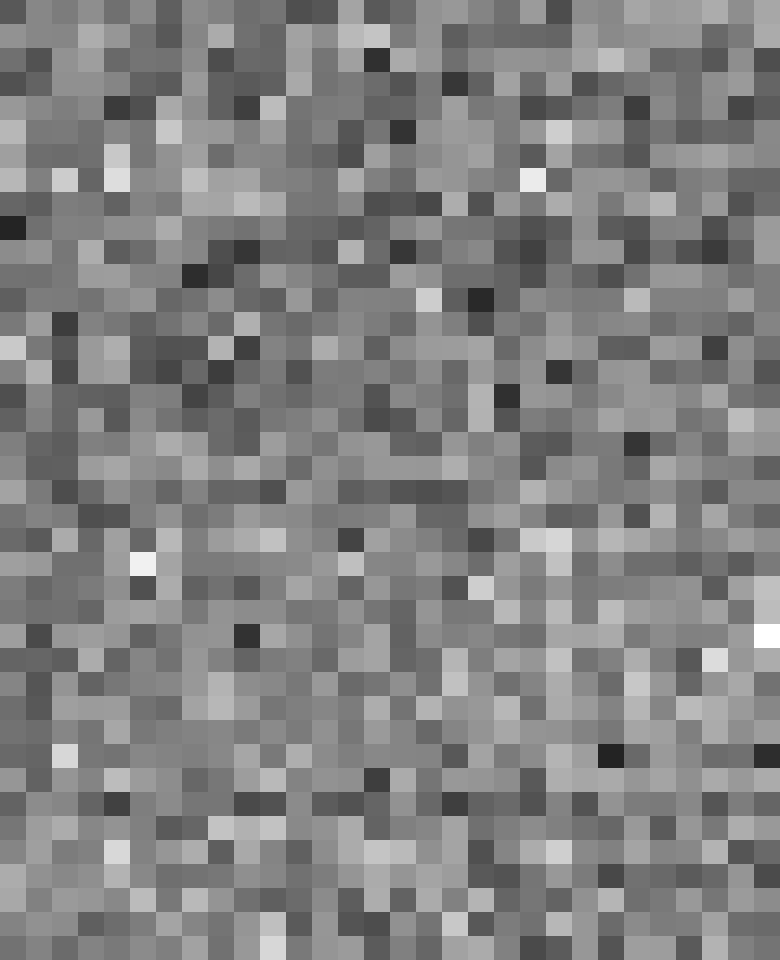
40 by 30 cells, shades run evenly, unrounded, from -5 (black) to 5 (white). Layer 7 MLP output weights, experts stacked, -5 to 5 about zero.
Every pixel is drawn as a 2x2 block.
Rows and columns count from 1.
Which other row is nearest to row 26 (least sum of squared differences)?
31
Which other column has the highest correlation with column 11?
18
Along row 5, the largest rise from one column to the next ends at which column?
11
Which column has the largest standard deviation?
22
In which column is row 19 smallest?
25
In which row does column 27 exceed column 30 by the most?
32
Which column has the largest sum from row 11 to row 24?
26
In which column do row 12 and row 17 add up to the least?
8
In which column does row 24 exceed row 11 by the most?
6
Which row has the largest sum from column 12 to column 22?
36
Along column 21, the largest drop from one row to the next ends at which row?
9
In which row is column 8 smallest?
12
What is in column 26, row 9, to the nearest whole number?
2
